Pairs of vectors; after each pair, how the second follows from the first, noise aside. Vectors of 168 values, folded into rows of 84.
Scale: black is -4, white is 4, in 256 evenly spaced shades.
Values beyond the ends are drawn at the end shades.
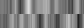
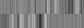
partly zeroed.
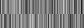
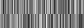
wrapped around, negated.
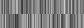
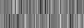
partly zeroed.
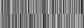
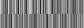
shuffled.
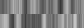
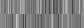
reversed, partly zeroed.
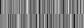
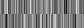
shuffled.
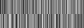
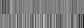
reversed, partly zeroed.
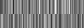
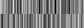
negated.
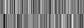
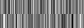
negated.
